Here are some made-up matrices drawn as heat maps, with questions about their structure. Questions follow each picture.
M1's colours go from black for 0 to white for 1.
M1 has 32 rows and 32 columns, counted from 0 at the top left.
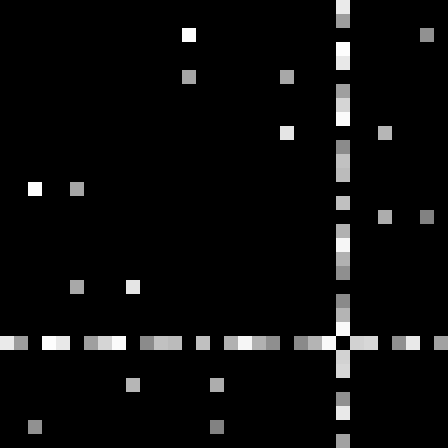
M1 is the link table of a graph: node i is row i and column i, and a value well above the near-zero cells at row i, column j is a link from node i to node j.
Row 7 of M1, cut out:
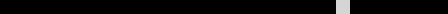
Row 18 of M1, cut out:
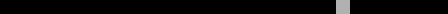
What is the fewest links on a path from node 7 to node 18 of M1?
2
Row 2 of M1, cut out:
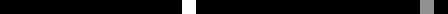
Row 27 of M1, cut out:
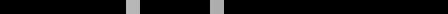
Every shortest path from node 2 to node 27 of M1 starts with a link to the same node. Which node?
node 30
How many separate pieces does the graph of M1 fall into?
2
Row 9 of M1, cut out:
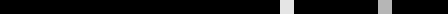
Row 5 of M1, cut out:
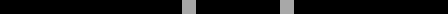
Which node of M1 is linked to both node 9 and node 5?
node 20
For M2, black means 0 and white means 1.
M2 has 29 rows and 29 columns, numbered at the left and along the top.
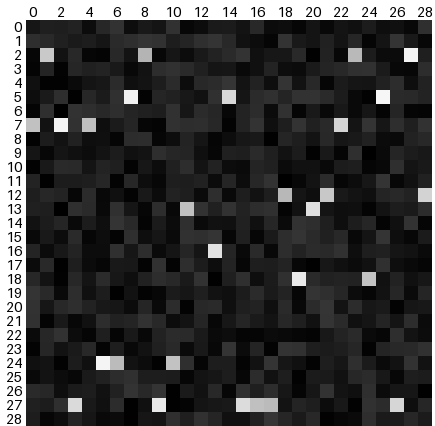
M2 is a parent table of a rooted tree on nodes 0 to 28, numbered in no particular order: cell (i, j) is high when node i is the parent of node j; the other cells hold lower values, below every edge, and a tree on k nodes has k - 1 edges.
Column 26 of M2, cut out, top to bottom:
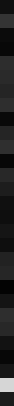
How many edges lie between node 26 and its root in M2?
7
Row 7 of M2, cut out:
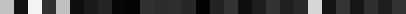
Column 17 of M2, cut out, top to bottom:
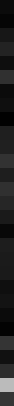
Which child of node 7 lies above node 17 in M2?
2
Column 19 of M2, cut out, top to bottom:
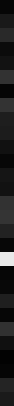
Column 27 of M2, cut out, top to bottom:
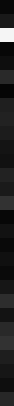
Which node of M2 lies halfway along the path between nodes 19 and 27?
5
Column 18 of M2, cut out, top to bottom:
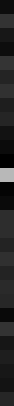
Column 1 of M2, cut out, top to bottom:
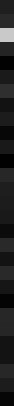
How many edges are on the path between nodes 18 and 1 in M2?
5
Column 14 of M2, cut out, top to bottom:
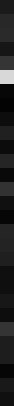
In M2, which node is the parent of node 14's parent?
24
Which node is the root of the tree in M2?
12
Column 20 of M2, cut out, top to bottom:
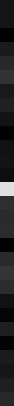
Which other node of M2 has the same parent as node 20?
11
